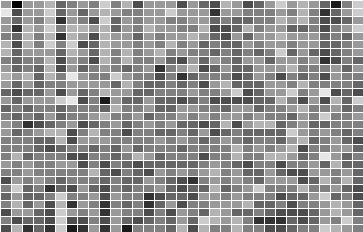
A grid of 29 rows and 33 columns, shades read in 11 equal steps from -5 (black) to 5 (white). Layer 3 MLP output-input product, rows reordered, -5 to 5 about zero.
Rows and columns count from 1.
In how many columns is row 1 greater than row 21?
17
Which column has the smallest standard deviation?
29
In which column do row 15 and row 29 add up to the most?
30
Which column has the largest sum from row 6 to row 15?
7
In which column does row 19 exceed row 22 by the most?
27
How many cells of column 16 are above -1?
18
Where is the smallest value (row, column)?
1, 2
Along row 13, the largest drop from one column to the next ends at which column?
8
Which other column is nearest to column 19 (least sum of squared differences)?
32
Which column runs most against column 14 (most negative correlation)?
20
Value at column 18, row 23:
-3
